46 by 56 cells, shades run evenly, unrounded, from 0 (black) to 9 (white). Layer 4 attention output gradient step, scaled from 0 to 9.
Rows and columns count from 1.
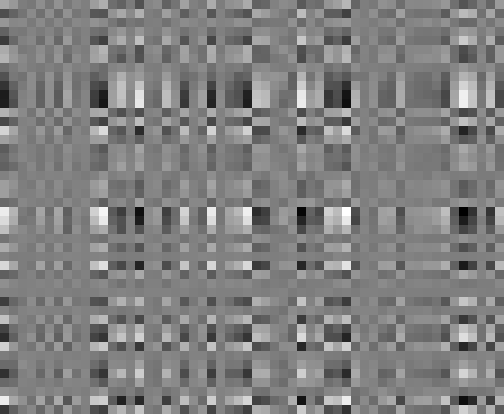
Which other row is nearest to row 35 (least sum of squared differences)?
40
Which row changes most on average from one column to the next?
24
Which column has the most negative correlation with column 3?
31
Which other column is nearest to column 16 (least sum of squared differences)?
34
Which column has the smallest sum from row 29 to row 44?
39
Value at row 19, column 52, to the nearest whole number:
6
